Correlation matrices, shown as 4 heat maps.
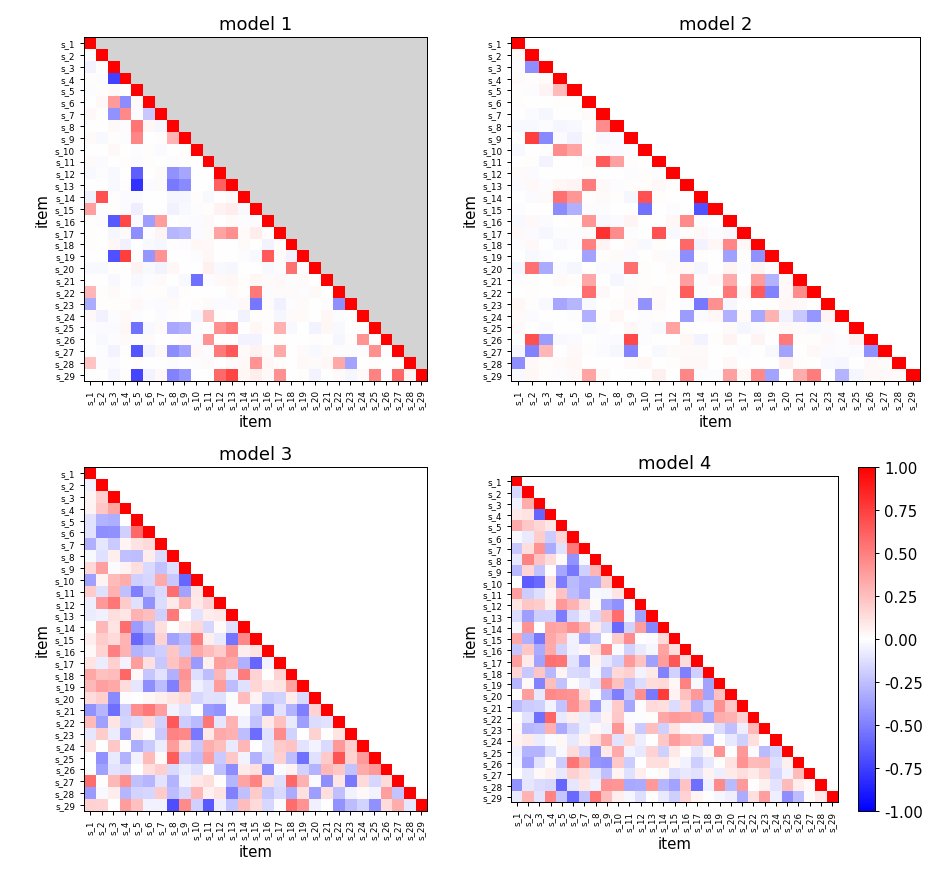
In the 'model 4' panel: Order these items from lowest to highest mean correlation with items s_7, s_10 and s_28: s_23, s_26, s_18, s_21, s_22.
s_18, s_22, s_23, s_26, s_21
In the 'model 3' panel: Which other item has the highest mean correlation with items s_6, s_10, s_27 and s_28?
s_15
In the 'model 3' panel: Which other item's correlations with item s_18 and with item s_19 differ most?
s_14
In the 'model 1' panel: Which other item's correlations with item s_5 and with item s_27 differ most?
s_13
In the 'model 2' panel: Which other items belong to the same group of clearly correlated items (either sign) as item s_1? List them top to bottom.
s_28
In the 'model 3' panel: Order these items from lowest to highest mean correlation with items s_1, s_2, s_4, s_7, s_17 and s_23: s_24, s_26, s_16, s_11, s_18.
s_26, s_11, s_16, s_24, s_18
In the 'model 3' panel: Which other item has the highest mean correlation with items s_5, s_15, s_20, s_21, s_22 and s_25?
s_6
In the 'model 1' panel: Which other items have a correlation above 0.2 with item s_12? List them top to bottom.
s_13, s_17, s_25, s_27, s_29
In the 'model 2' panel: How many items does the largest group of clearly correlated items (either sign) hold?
9
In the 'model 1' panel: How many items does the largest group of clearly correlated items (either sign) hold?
9
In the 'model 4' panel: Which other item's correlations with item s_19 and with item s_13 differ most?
s_20
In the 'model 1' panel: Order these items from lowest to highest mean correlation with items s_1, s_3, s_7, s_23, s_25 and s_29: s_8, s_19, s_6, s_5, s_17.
s_5, s_8, s_19, s_6, s_17
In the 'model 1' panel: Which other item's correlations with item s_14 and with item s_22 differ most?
s_2
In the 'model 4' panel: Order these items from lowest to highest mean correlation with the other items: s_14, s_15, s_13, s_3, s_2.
s_3, s_13, s_2, s_15, s_14
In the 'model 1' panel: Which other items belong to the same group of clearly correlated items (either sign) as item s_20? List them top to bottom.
s_18
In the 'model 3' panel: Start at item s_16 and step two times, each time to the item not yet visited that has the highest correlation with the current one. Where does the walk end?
s_12
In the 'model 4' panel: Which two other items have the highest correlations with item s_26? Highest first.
s_6, s_21
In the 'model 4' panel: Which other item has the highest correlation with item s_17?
s_15
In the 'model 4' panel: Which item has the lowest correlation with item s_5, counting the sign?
s_28
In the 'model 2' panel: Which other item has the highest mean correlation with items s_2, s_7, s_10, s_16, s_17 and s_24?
s_11
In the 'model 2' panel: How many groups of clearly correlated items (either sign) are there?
6
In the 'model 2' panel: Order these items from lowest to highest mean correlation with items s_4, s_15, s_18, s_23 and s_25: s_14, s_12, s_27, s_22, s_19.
s_14, s_19, s_27, s_12, s_22
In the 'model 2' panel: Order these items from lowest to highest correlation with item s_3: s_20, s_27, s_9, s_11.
s_9, s_20, s_11, s_27
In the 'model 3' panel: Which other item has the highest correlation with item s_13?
s_8
